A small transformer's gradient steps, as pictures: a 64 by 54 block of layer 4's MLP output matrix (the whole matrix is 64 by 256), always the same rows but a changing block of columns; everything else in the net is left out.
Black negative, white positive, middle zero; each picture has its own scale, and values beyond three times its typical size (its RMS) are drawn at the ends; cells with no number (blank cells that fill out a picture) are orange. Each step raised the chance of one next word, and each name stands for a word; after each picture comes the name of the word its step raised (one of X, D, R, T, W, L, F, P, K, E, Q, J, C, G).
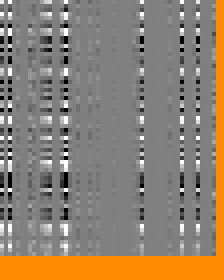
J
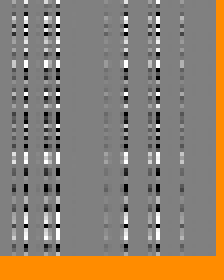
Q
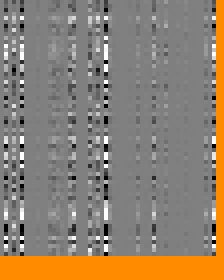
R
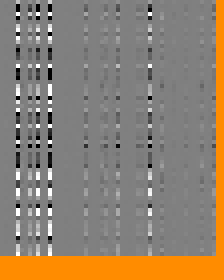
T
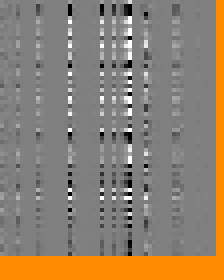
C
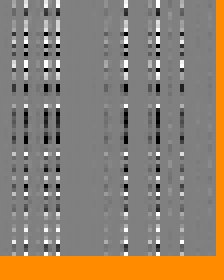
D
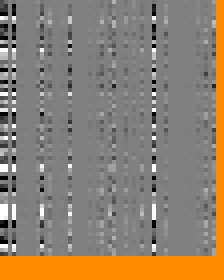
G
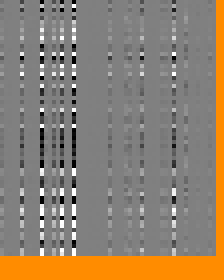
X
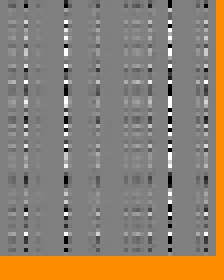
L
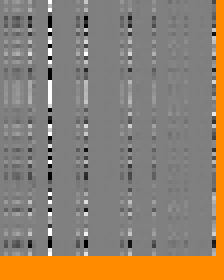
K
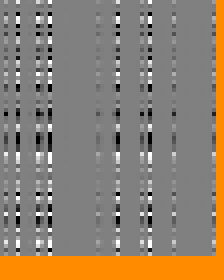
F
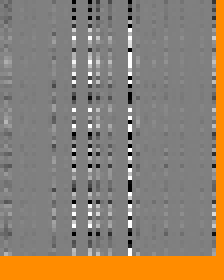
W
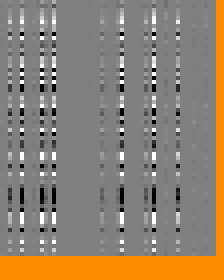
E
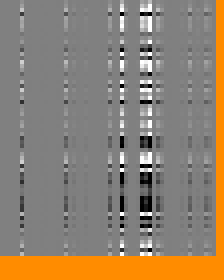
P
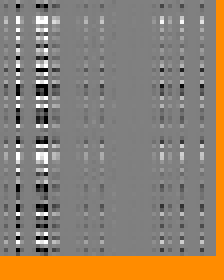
L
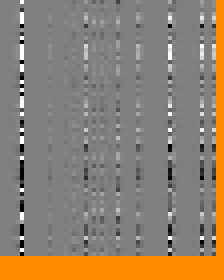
R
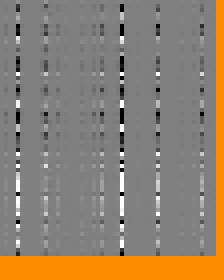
F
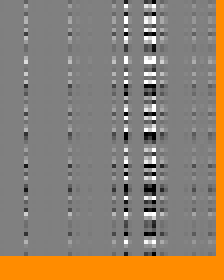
W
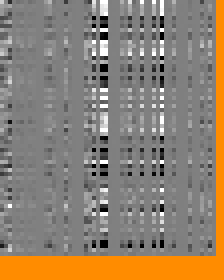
K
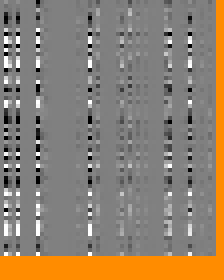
D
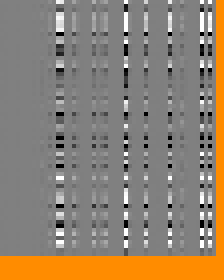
T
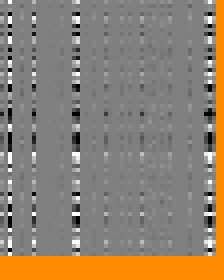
F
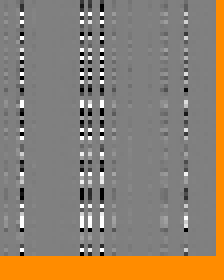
E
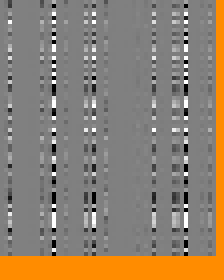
E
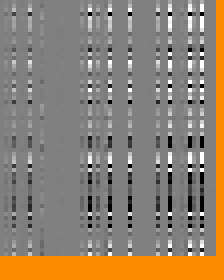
P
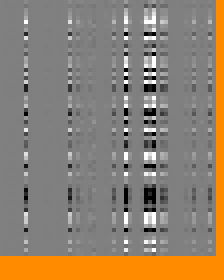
E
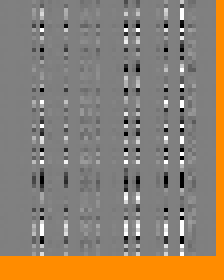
J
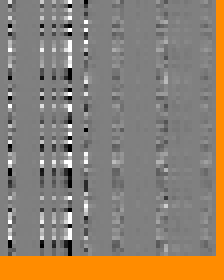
Q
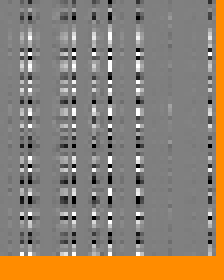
P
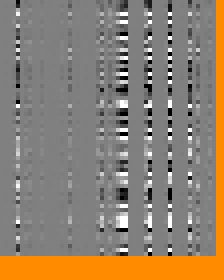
E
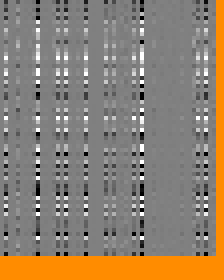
W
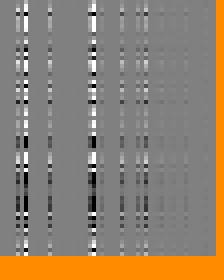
P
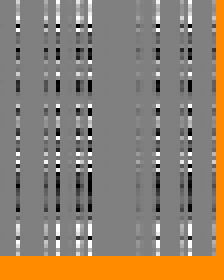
J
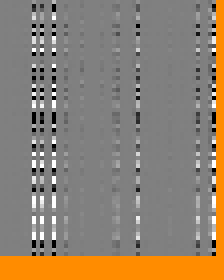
Q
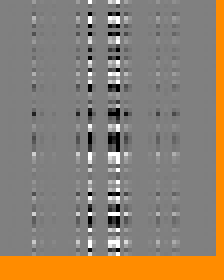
F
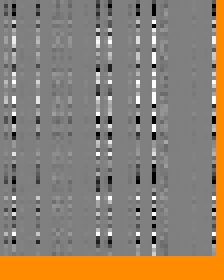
C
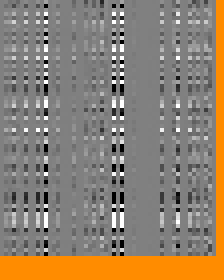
E
